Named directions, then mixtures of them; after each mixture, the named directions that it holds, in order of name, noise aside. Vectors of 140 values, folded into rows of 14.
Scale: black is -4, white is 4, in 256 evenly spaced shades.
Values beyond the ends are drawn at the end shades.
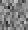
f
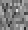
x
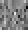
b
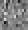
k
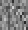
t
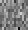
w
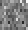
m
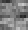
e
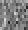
b, m.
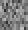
k, x.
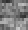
e.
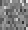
m.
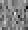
b.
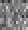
b, e, t.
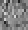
k.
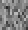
b, f, t.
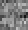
e, w.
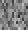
b, w, x.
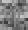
e, f.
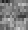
e.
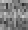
b, e, k.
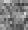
e, x.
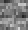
e.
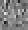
k.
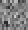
f, k.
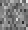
m.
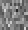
x.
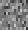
m, t.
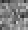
b, e.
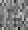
w.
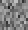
f.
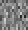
e, t, w.
